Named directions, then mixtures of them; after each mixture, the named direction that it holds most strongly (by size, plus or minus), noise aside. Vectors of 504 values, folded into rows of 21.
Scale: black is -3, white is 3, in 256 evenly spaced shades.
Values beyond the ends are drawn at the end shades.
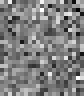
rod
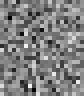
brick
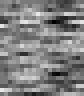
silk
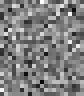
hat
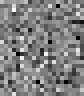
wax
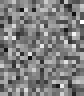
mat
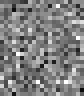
wax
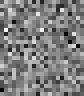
hat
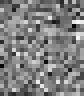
wax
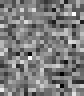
mat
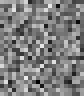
wax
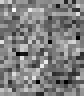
wax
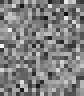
rod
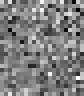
rod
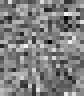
brick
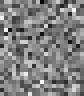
hat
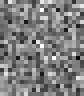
rod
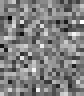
mat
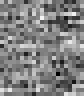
silk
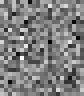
wax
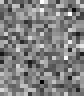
hat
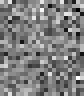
rod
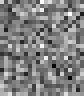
rod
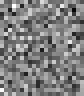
hat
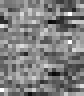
silk
